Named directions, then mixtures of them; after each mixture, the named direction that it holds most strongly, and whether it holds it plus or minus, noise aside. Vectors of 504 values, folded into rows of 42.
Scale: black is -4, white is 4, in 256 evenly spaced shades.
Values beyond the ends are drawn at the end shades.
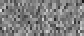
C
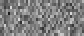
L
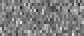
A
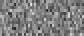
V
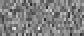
V, minus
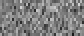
A, minus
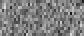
L, minus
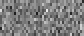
C, plus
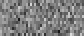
V, plus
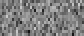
A, minus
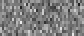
A, plus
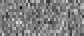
A, plus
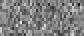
L, minus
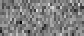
A, minus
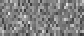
C, minus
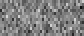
C, minus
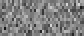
A, minus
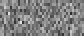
L, minus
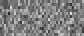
L, plus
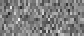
L, plus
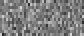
V, plus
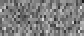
C, plus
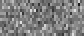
A, plus
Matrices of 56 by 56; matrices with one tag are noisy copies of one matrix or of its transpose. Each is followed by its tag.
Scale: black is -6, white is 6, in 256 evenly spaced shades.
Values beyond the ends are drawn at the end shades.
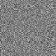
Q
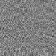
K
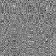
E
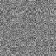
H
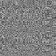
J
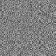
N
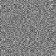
Q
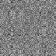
H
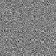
N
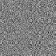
N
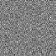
Q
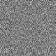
Q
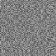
Q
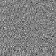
K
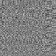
J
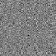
K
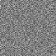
Q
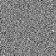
Q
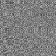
E
